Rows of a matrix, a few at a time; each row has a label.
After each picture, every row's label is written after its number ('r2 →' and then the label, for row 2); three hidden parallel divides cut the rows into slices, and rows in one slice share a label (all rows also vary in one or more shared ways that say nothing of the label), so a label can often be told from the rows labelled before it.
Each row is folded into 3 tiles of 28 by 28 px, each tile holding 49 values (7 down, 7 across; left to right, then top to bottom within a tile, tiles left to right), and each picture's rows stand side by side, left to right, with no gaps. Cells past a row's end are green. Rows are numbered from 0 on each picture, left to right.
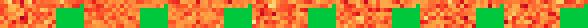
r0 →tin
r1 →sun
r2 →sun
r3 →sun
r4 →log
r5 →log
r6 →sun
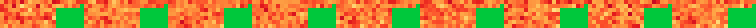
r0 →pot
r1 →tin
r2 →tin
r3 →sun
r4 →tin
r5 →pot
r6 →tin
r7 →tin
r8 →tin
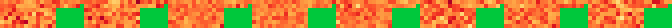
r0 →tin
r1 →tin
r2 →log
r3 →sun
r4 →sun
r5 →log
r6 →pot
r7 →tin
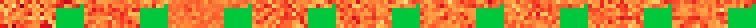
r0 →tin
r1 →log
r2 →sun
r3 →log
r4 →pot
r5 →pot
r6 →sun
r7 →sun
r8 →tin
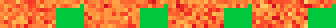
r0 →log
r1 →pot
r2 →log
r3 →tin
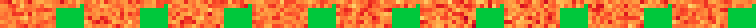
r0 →sun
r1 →tin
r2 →tin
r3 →sun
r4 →sun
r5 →log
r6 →log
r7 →sun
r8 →pot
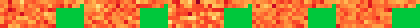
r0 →log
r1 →pot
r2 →sun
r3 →pot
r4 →sun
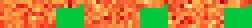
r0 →sun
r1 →pot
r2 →tin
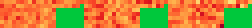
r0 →pot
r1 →pot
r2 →log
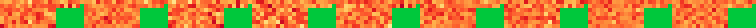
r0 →sun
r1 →pot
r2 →log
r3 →log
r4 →tin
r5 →log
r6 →pot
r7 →pot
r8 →log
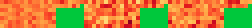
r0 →pot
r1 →log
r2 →sun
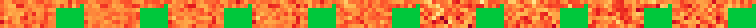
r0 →sun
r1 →pot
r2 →sun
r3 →sun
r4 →pot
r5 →tin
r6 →tin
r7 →log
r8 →log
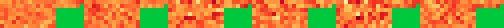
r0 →pot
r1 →sun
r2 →tin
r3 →sun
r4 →tin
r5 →pot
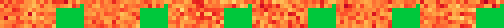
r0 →tin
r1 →pot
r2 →log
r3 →sun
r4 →sun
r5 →tin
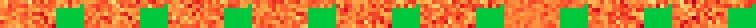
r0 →log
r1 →pot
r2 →sun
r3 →pot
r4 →log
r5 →pot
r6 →pot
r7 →log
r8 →tin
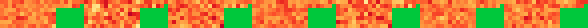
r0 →tin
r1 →tin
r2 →log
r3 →sun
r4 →log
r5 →sun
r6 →pot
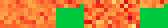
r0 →pot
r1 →log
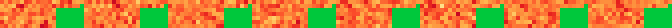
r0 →sun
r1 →pot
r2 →sun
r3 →log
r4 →pot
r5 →log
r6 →sun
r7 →sun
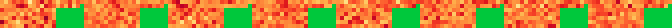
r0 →log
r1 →pot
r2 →log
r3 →log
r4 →tin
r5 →tin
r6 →tin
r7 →pot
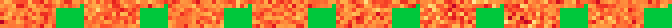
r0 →sun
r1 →sun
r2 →pot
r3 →pot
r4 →tin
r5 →log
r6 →tin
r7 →log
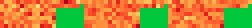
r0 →tin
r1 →log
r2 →log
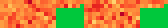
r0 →pot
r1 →sun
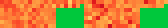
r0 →pot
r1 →log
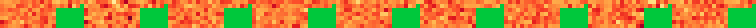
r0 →log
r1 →sun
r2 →tin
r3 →pot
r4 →log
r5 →log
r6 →sun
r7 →log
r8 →sun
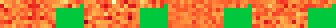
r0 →log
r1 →sun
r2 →sun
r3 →pot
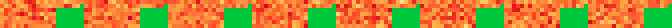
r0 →log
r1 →pot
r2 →pot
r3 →sun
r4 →sun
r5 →log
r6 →log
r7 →log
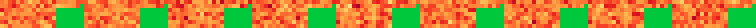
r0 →sun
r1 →tin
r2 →tin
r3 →sun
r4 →pot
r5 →sun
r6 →sun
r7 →pot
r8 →sun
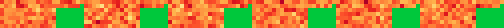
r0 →pot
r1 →tin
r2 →tin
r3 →sun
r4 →sun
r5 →pot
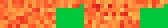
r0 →tin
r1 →sun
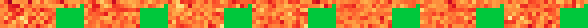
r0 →log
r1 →log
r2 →tin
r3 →tin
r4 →sun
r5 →sun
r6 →log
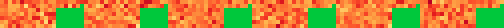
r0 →tin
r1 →tin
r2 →log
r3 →log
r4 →tin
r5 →log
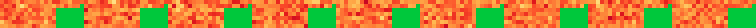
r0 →pot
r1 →pot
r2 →tin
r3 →log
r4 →sun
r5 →log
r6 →pot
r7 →pot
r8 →pot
